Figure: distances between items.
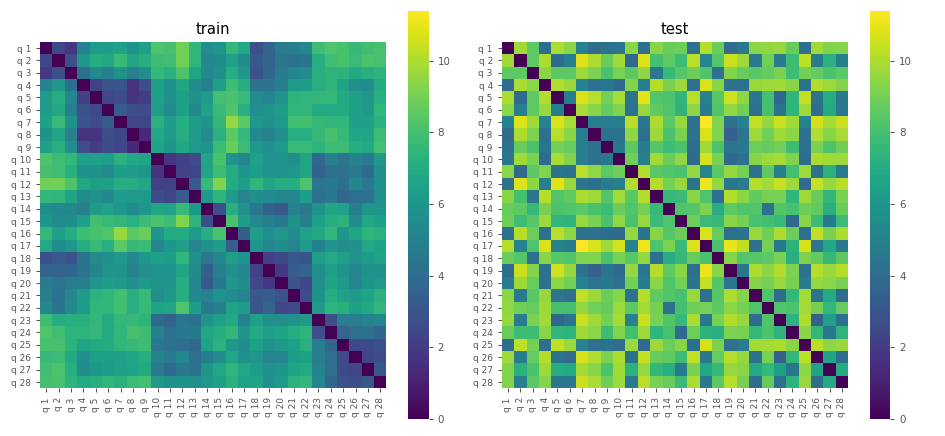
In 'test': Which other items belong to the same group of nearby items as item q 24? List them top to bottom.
q 15, q 27
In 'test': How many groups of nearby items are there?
5
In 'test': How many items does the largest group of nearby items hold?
11
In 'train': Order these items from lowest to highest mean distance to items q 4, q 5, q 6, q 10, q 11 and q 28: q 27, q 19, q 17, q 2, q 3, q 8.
q 8, q 27, q 19, q 3, q 17, q 2
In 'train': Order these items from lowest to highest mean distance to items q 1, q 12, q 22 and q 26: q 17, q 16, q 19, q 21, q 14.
q 19, q 21, q 14, q 17, q 16
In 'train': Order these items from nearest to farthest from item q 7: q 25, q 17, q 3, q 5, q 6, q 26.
q 5, q 6, q 3, q 26, q 25, q 17
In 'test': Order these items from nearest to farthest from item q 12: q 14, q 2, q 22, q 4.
q 4, q 14, q 22, q 2
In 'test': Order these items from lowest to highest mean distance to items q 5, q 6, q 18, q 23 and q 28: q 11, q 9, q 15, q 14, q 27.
q 11, q 27, q 15, q 14, q 9
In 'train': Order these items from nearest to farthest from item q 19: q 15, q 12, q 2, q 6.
q 2, q 15, q 6, q 12
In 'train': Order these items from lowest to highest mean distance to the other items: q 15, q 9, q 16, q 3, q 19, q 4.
q 19, q 4, q 3, q 9, q 15, q 16
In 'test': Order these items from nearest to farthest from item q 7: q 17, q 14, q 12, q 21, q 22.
q 12, q 14, q 22, q 21, q 17
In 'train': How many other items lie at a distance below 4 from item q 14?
3
